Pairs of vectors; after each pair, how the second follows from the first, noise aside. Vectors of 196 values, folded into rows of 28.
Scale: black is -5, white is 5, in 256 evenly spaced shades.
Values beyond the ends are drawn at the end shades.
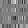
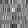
reversed, negated.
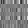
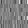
partly zeroed.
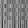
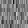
shuffled.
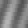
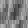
wrapped around, negated.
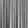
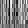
reversed, negated, scaled up.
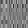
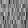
shuffled.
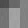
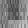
reversed, negated.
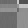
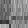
reversed, negated.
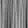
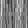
reversed, negated.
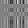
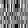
reversed, scaled up.
